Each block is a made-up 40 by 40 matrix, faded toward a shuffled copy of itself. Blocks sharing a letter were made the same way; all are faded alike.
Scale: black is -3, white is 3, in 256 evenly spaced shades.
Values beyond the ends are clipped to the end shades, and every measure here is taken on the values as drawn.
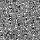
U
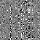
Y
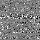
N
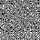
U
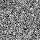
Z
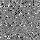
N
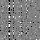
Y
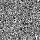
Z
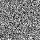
Z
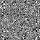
U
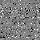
N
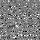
N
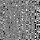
Y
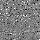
N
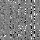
Y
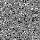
U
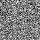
Z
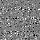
N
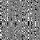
Y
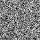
Z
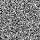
Z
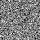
Z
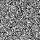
Z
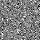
U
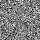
Z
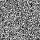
Z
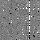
Y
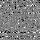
N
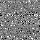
N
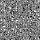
U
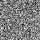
Z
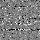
N
